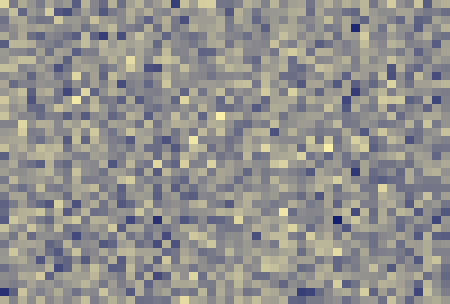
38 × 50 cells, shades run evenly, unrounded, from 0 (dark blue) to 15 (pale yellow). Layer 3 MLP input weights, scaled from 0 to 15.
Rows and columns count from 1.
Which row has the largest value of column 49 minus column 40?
22
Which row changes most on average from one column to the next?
13
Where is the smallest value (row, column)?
28, 38
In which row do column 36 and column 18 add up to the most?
32
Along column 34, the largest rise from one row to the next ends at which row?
20
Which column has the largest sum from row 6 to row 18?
3
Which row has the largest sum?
8
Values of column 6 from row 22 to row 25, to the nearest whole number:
11 8 7 9
